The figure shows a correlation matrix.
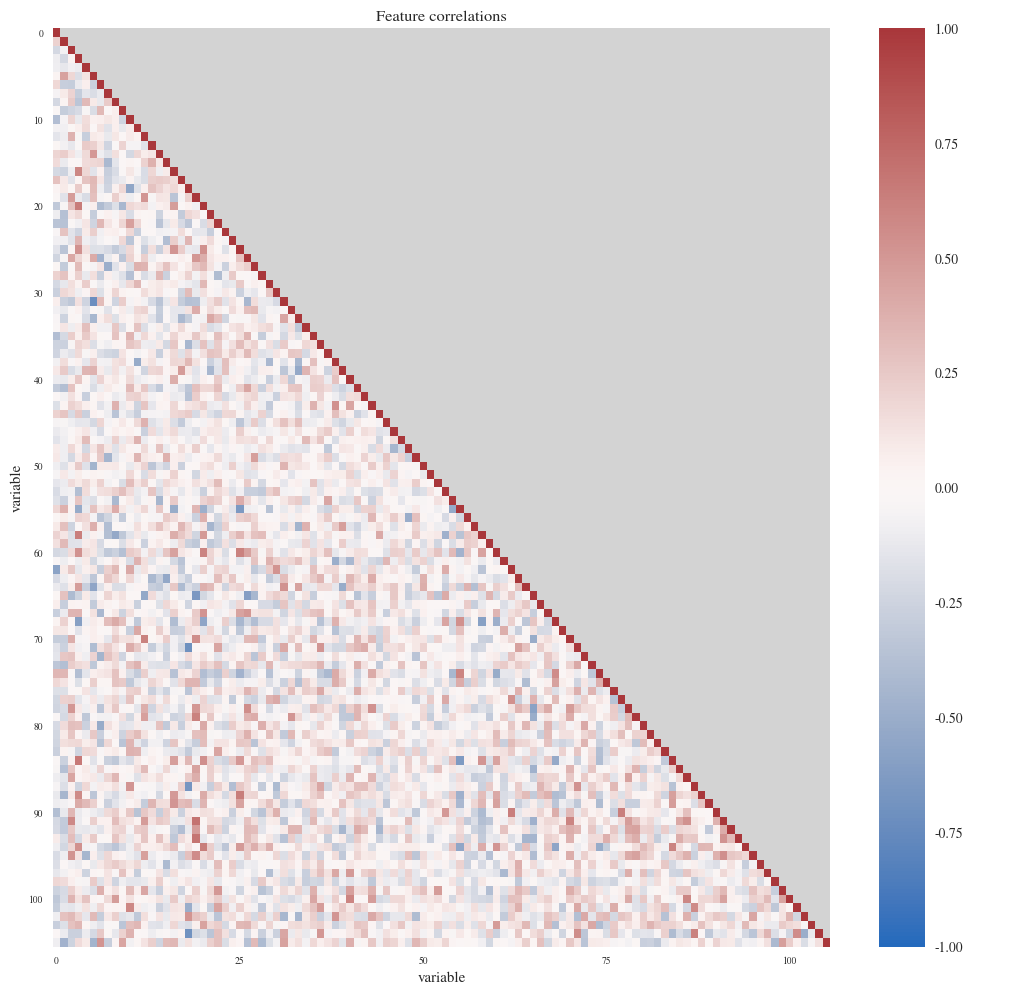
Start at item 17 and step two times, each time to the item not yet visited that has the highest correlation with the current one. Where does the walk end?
57
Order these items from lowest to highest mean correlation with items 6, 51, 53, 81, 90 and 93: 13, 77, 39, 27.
27, 39, 13, 77
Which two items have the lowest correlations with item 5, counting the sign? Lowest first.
31, 64
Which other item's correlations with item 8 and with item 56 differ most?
58
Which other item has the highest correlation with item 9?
105
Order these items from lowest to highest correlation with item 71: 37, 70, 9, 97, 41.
37, 9, 70, 97, 41
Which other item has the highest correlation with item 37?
54
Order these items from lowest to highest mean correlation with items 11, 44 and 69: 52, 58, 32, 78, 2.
78, 2, 52, 32, 58
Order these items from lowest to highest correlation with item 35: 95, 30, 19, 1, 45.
1, 45, 30, 95, 19
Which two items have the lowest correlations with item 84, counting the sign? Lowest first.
55, 68
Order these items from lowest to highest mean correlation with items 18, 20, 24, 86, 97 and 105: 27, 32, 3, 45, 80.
45, 32, 27, 80, 3
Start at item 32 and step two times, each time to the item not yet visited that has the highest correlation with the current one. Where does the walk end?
19
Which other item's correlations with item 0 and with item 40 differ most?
100
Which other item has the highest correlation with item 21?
33
